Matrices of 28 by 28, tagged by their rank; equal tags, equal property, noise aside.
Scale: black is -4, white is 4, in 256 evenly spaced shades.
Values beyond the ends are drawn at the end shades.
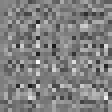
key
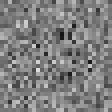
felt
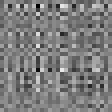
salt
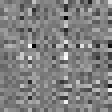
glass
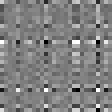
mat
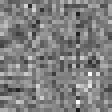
felt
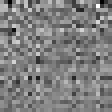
key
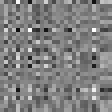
salt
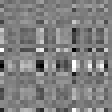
mat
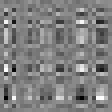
mat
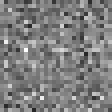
felt
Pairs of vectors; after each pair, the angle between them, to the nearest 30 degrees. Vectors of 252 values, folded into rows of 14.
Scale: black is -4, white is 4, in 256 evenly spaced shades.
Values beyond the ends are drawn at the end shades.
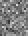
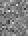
30 degrees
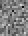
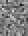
120 degrees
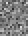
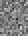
30 degrees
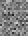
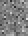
90 degrees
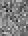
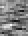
90 degrees
